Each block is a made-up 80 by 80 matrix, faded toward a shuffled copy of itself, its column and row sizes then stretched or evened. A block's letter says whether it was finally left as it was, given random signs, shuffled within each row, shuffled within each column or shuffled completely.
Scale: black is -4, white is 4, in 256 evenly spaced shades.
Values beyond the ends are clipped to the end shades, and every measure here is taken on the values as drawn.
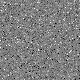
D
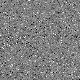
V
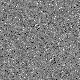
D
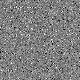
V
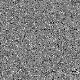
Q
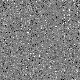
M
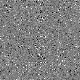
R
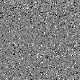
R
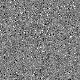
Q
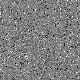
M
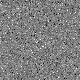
D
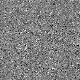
Q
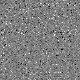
R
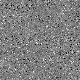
V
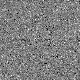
V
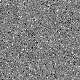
D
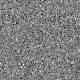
V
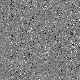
M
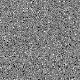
R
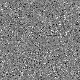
V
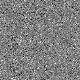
M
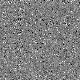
Q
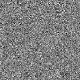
R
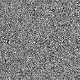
R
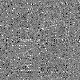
R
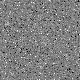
D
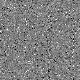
M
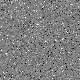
D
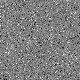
D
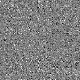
R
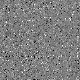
Q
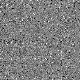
Q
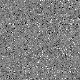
Q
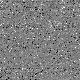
V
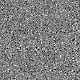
Q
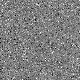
M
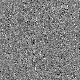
M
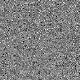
R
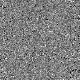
Q
